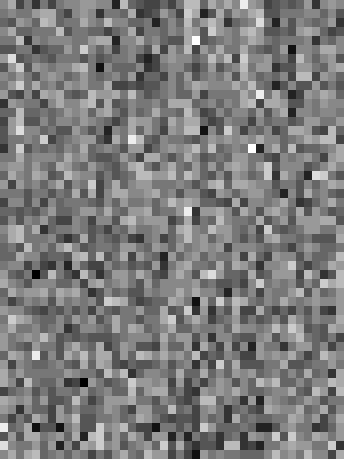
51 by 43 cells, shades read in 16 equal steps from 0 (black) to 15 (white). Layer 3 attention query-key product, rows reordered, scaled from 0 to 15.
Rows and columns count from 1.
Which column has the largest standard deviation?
25
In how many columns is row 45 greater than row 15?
20
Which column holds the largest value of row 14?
3
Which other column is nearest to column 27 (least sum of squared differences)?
32
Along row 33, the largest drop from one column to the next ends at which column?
39
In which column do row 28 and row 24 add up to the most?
24
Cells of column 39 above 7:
29
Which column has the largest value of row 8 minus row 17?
33
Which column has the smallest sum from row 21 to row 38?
9
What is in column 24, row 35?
12
